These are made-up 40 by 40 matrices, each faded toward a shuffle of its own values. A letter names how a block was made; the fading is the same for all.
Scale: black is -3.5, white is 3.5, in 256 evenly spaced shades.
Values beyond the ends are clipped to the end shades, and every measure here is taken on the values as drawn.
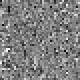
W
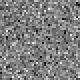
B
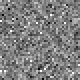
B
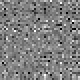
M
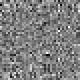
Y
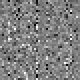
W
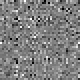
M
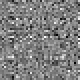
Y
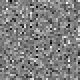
W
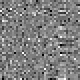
M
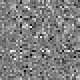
M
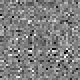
Y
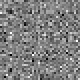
Y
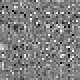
M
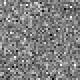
B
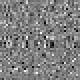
M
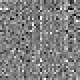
M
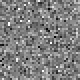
B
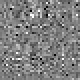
M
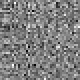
Y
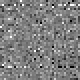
M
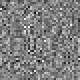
Y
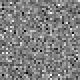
B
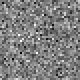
B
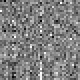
Y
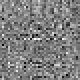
Y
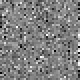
W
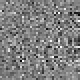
Y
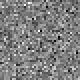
B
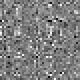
Y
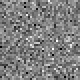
B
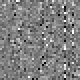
W
